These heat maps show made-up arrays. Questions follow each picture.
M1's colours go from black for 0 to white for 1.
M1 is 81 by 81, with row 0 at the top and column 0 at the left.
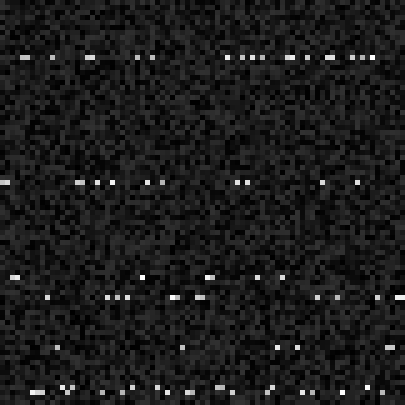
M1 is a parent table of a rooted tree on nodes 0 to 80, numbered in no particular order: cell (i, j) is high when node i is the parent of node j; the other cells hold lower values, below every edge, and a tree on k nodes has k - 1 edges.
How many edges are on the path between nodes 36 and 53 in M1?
3
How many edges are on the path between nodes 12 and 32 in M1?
4
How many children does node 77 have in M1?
8
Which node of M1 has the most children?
11
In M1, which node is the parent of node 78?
69
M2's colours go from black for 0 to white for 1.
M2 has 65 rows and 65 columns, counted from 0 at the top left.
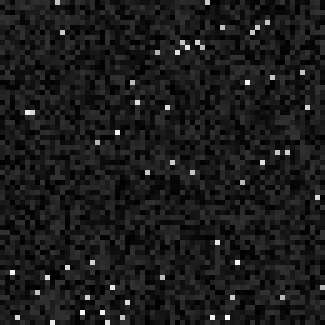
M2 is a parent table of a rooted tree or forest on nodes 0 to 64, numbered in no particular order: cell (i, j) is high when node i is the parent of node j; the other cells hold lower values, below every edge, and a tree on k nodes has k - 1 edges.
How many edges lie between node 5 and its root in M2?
3
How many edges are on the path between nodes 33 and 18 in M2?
8
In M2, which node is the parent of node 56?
59
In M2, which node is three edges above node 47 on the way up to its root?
55
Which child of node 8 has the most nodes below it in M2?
39
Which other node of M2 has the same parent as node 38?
29
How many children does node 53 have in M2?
1
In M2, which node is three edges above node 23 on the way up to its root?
62
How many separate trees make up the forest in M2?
11
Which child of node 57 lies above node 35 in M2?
64
